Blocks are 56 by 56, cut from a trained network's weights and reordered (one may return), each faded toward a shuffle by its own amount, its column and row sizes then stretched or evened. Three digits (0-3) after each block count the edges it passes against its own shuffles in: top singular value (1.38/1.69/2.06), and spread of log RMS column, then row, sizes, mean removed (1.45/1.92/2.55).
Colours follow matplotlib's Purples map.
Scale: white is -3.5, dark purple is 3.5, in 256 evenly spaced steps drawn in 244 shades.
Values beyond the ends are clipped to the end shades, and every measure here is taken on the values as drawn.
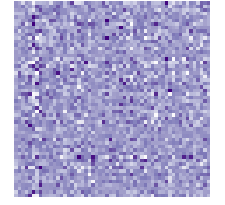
0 2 2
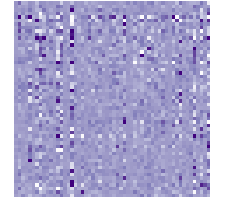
1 3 1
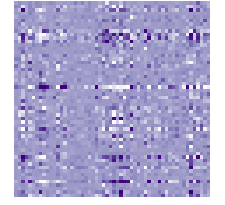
3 3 3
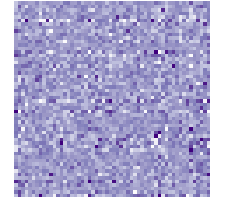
0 1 2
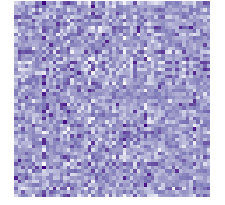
2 2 1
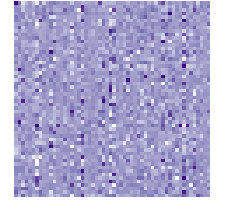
0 3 0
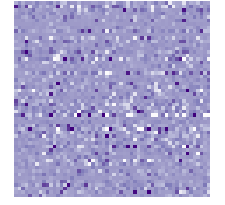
0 0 3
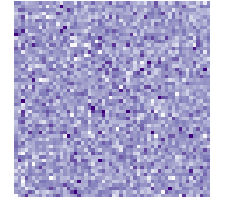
0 0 0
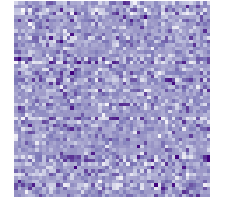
2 0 2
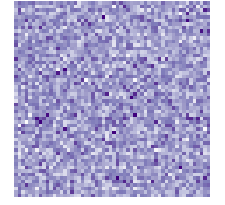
0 0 0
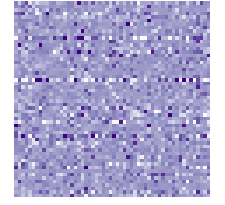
1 0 2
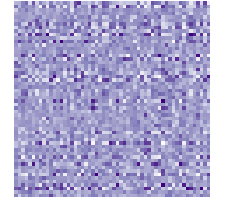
3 0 3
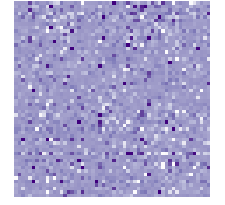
0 1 1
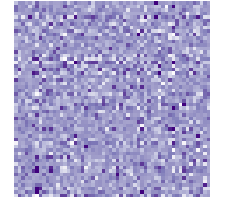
2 1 1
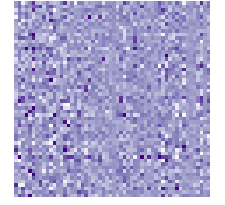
0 3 1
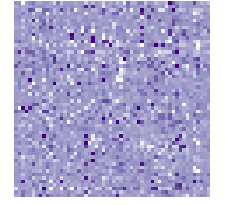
0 2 1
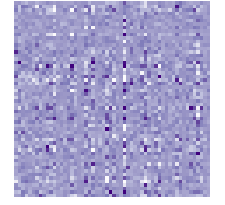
1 3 2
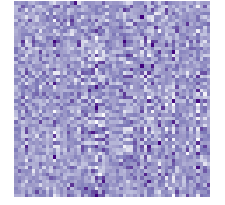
3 3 0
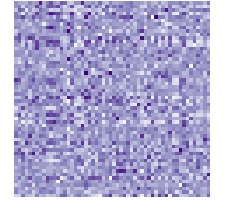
3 0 2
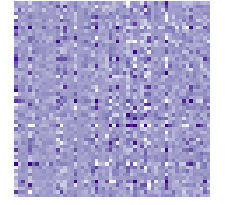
1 3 2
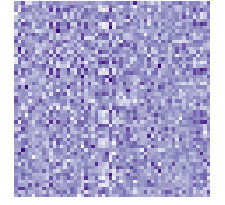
3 2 0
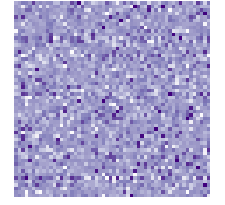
1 0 0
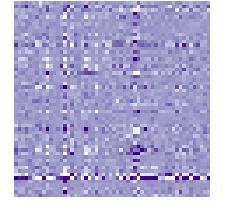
3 2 3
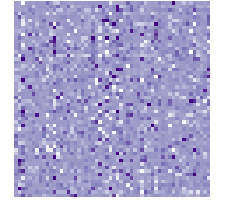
0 2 0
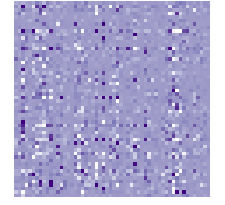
1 3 2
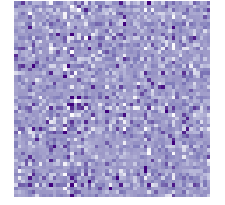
1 2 1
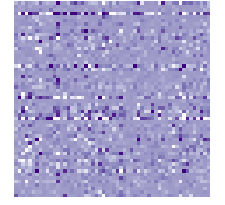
2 2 3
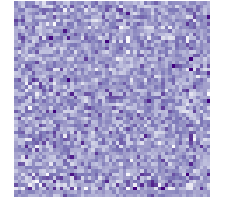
0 1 2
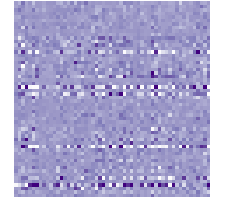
3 2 3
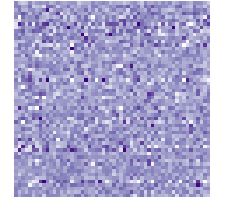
0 0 2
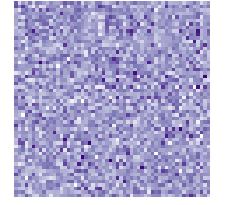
1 0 0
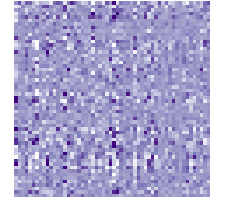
2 3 2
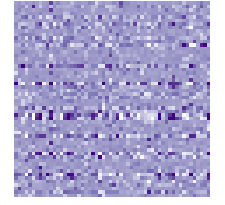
3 1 3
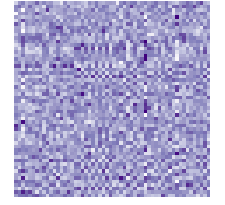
3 1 0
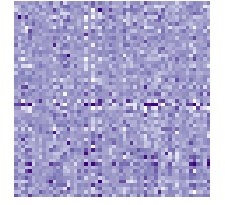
2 3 2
